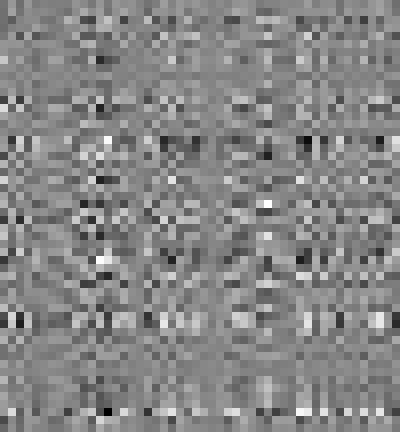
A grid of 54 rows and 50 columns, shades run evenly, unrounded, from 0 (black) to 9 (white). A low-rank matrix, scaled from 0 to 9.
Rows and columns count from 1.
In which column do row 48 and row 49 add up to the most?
34
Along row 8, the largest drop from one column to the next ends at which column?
13
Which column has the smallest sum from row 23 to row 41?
14
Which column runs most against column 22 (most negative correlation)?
36
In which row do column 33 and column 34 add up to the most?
26
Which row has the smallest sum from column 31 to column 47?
18
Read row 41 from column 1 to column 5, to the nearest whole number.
2 7 1 7 3
